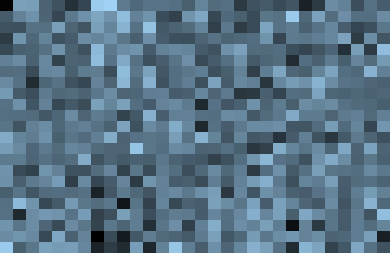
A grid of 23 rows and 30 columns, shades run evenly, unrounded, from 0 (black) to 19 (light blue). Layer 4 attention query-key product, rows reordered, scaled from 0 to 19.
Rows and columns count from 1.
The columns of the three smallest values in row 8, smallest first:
3, 21, 7
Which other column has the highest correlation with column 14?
28
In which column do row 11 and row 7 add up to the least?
20
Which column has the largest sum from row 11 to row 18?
1
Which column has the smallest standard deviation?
13
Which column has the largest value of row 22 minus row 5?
29
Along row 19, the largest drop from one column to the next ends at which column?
10
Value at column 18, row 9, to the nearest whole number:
11
